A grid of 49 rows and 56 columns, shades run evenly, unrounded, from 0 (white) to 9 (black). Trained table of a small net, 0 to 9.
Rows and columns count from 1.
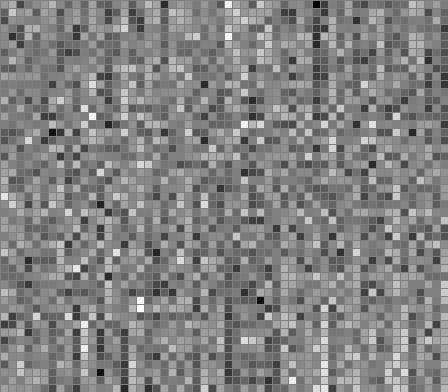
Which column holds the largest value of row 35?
14
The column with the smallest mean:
50
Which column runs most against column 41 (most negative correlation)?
16
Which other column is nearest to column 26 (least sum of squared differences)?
2
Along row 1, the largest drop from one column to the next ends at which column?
29
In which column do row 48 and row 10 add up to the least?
24
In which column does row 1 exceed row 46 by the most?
41
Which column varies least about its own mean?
44
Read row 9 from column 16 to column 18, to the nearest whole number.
2 2 4
